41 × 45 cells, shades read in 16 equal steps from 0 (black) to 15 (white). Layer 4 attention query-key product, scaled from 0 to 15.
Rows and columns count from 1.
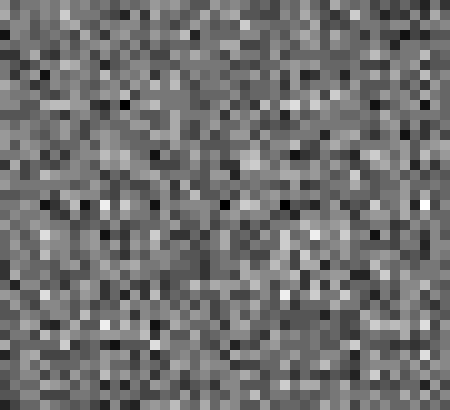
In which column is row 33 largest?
11
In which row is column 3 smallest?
7
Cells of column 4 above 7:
12
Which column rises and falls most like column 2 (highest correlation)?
14
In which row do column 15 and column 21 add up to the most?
41
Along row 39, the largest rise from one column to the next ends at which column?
44
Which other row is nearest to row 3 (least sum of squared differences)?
20
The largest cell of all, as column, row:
43, 21
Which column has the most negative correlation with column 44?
13
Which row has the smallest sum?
35
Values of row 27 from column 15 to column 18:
7 7 8 6
